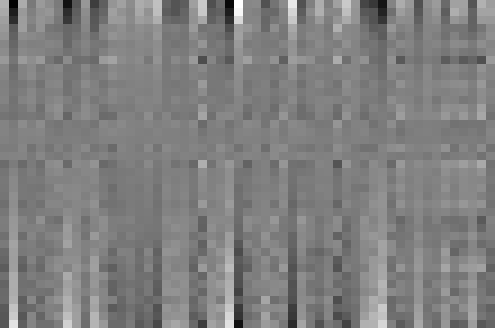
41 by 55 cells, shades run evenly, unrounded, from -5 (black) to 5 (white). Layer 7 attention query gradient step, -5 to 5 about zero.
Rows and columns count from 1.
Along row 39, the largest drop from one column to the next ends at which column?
27
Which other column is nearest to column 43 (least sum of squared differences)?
2
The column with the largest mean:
26
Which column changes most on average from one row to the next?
23
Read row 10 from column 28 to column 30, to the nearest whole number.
0 0 0
